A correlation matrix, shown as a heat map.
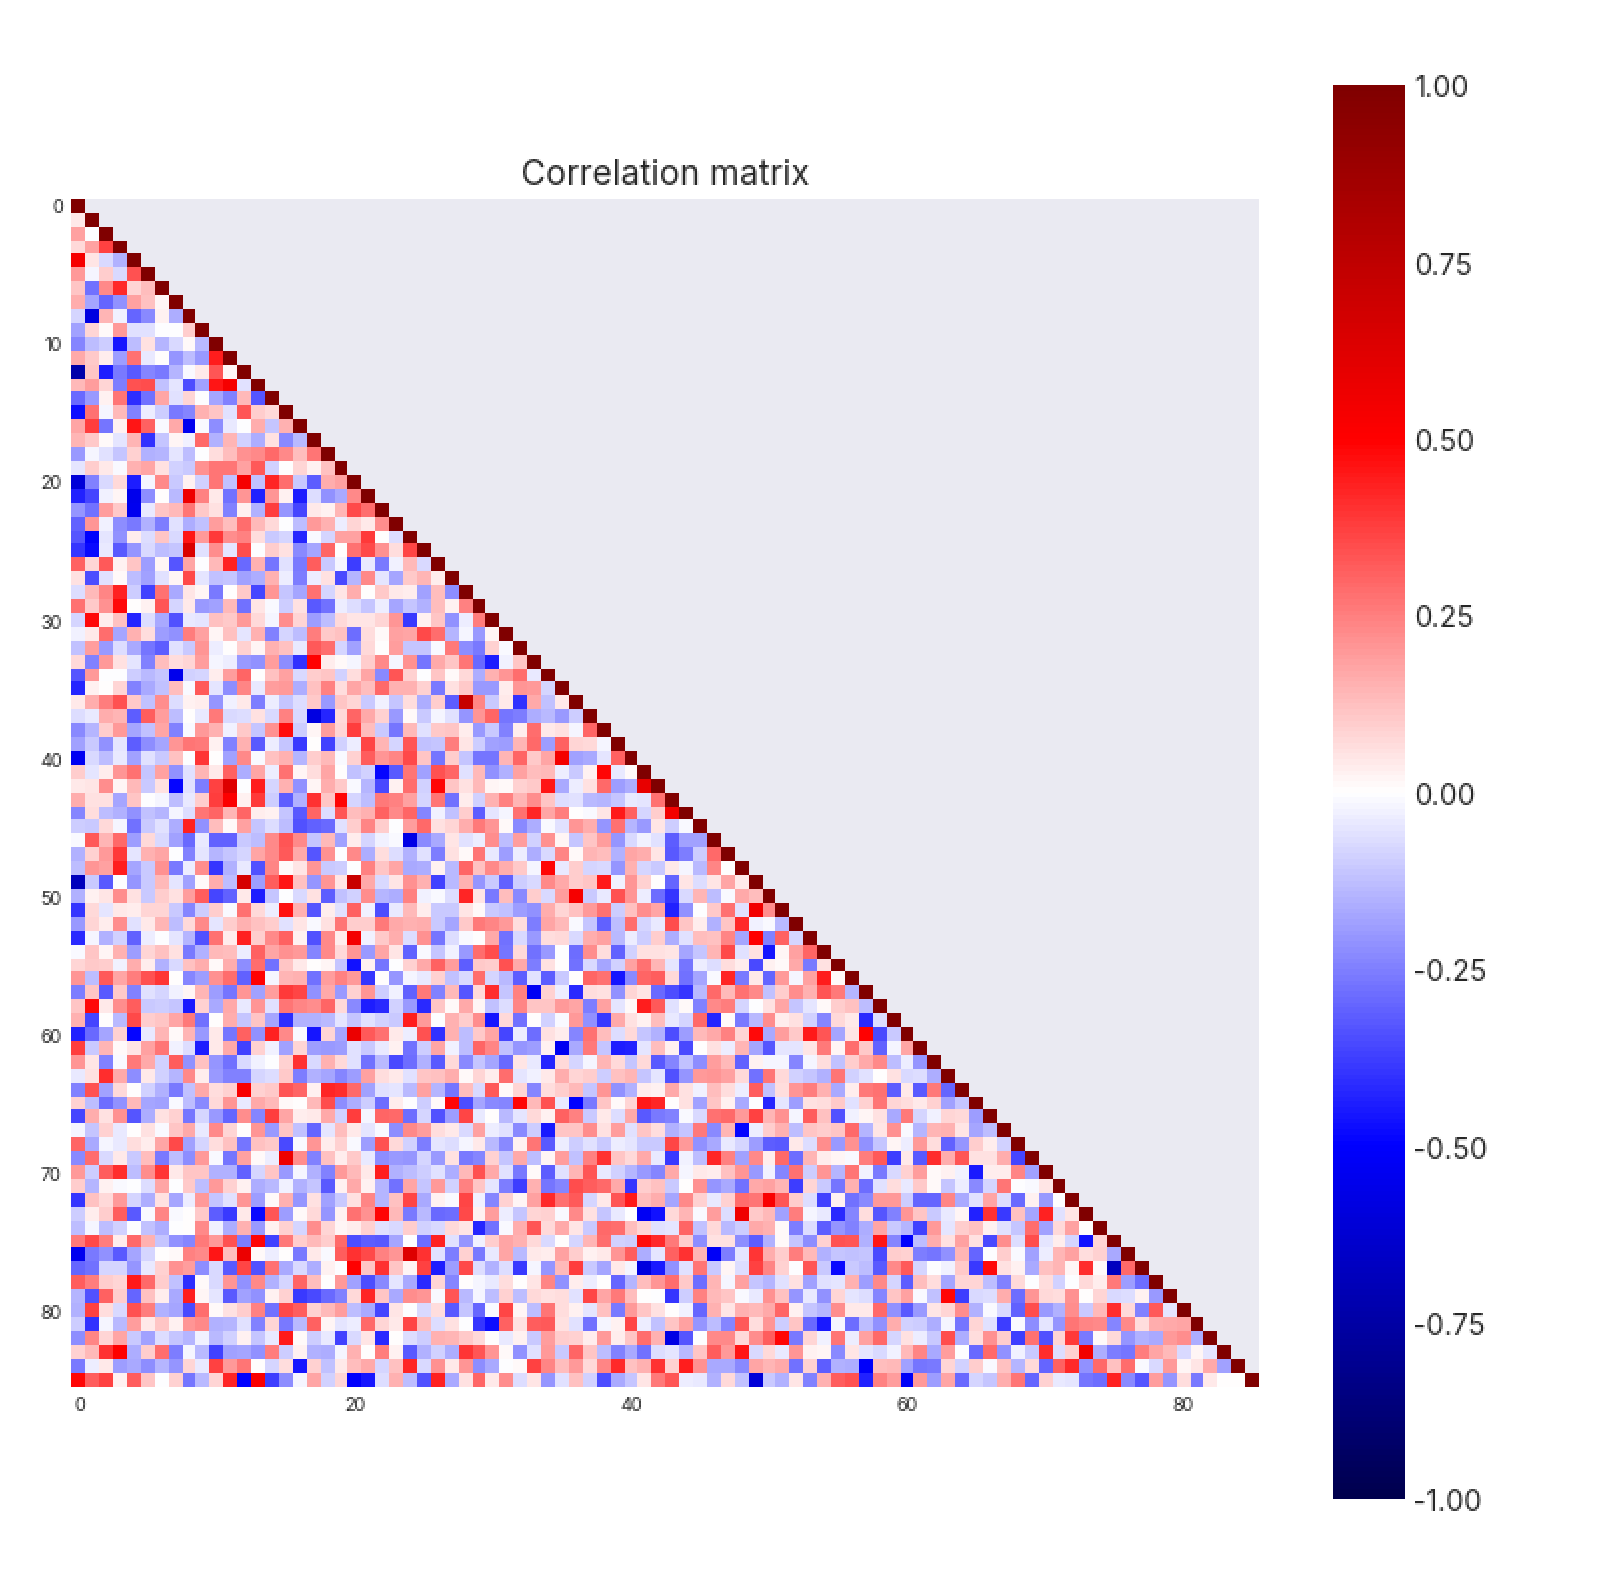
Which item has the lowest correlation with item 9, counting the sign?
61
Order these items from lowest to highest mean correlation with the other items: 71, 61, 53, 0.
0, 61, 71, 53
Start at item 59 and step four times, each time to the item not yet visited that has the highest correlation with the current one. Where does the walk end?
49
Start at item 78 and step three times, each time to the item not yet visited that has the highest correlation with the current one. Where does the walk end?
85
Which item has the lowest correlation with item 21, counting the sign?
4
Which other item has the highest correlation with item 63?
79
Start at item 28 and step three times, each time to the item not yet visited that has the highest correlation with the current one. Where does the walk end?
72
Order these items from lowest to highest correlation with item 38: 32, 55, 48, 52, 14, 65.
52, 55, 48, 32, 65, 14
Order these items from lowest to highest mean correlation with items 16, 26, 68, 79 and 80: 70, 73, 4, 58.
73, 70, 58, 4
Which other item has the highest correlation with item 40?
35
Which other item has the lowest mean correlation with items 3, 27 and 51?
43
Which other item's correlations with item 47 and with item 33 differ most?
17
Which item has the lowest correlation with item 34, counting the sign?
7
